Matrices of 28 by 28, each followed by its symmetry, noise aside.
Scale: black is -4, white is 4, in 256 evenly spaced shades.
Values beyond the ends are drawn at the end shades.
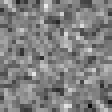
same after a half turn.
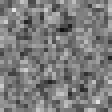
same after a half turn.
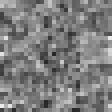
no symmetry.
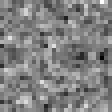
mirrored top to bottom.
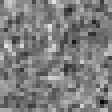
no symmetry.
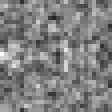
mirrored top to bottom.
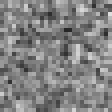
no symmetry.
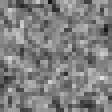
same after a half turn.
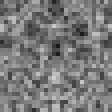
mirrored left to right.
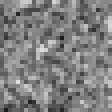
no symmetry.
